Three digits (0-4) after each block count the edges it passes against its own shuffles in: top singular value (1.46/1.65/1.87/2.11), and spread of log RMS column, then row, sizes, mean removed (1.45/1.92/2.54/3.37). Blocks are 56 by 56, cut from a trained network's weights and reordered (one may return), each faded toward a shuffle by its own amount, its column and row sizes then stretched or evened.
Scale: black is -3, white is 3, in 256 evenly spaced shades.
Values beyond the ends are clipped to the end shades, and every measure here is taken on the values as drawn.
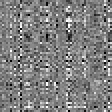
4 4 2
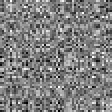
4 2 3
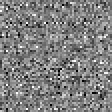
1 1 2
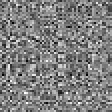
4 1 2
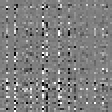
4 4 3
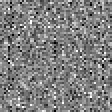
0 2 0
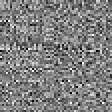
3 0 2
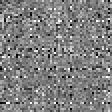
1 2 3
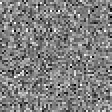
1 1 1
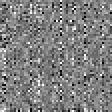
3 3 2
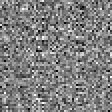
3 2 1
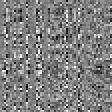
4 4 1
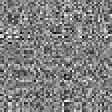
4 0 2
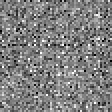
0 0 2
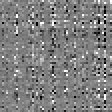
2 4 1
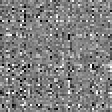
1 3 3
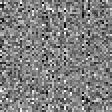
1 3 0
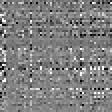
2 3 3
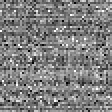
2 0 0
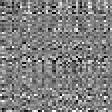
4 2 4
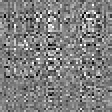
4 3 3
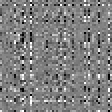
4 4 3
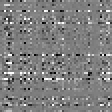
1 3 4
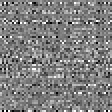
4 0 4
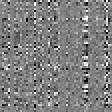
4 4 2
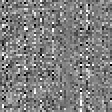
1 4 0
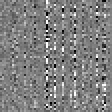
3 4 0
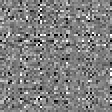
3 3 3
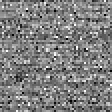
1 0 0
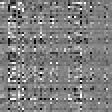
3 4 2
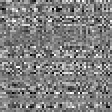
4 0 4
